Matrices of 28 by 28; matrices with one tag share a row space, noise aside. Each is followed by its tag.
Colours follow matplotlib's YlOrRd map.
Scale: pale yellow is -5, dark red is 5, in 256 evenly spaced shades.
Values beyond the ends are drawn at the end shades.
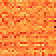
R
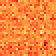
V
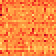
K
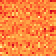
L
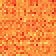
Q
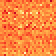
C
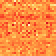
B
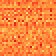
C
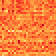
R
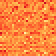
V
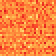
Q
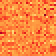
L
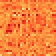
B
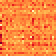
K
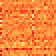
K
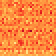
C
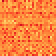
C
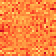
L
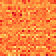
B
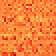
C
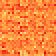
R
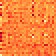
K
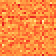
R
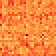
R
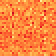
V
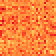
L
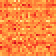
B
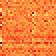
K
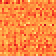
Q
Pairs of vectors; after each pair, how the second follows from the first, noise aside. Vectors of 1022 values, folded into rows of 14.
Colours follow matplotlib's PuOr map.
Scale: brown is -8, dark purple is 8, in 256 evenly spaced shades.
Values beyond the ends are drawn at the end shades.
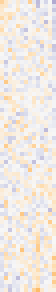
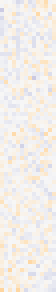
reversed, negated, shrunk.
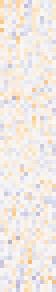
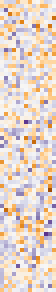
wrapped around, scaled up.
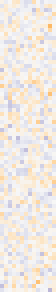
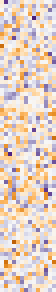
reversed, scaled up.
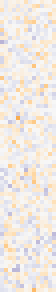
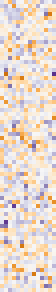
wrapped around, scaled up.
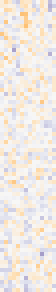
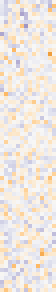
sign-scrambled.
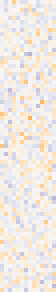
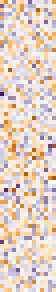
reversed, scaled up.
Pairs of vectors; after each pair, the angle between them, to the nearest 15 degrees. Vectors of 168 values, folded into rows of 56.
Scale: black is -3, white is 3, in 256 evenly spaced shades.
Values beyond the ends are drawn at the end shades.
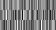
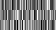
135 degrees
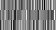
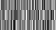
45 degrees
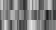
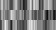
15 degrees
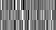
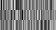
120 degrees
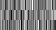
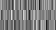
90 degrees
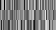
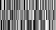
15 degrees
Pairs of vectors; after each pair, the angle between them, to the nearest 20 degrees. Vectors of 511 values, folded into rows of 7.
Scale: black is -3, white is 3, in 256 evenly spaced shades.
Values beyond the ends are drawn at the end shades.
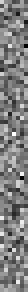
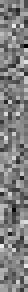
40 degrees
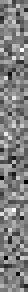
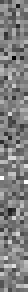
140 degrees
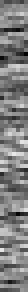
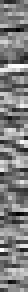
40 degrees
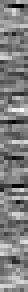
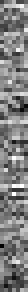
140 degrees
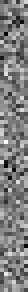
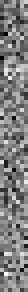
40 degrees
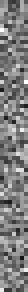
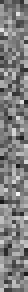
60 degrees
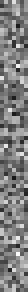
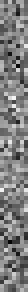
140 degrees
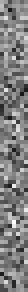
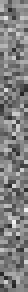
20 degrees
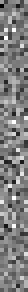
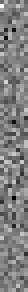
160 degrees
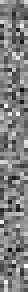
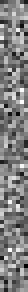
160 degrees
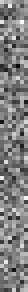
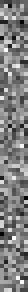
140 degrees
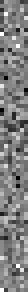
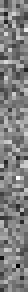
120 degrees
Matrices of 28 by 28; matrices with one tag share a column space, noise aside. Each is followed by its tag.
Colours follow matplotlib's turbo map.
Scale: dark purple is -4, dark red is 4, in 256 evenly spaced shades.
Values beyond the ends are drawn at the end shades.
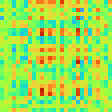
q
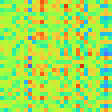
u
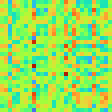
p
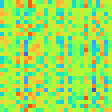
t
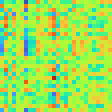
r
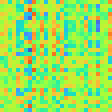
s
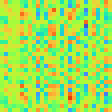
p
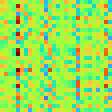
u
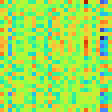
r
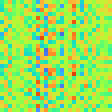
u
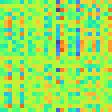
r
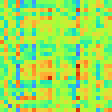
q
